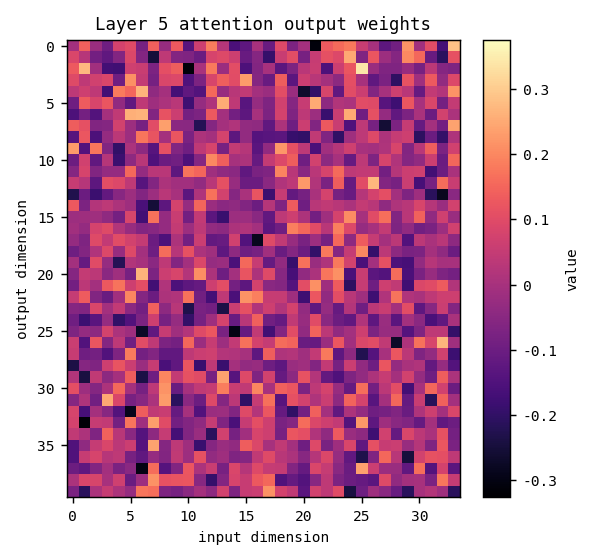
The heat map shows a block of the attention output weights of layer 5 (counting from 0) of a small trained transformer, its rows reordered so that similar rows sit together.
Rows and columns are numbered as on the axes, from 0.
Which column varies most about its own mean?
6
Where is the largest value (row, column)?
2, 25
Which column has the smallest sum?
10
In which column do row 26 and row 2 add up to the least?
28
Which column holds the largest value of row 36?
27
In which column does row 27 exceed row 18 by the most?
21
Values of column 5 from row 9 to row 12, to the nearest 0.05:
0 -0.05 0.15 0.05
